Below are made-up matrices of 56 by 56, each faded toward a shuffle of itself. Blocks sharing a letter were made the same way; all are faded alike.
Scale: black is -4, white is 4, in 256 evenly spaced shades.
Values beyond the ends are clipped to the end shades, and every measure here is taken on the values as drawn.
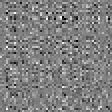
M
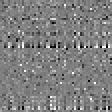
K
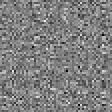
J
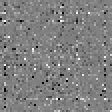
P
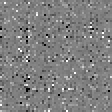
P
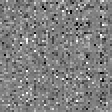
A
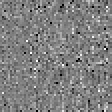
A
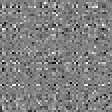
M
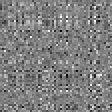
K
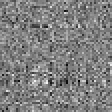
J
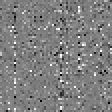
P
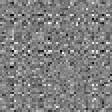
K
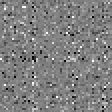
P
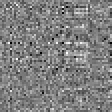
J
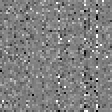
A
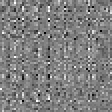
M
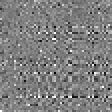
K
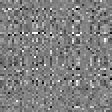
M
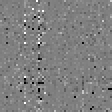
P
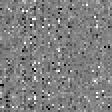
P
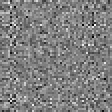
J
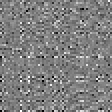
K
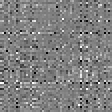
M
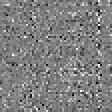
A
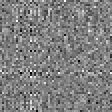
J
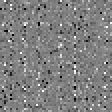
P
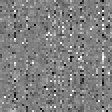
A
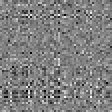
K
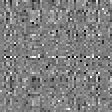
K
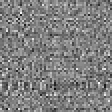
J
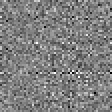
J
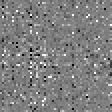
P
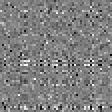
K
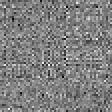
J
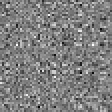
J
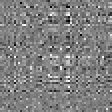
K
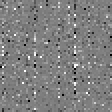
P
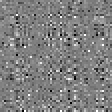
M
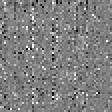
A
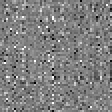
A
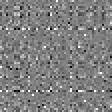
K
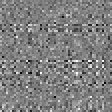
K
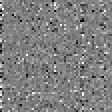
A
